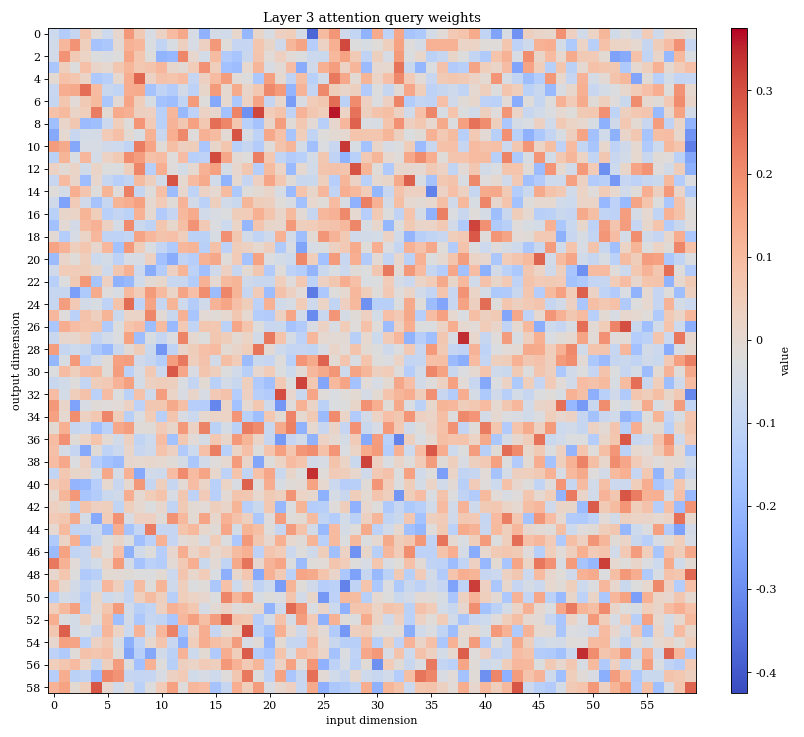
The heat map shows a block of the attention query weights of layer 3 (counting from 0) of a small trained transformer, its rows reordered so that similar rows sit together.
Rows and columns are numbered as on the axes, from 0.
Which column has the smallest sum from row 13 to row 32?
0
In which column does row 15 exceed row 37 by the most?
40
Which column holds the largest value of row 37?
35
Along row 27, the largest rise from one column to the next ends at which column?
38
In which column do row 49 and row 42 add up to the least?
21
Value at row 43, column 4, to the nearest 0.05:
-0.25
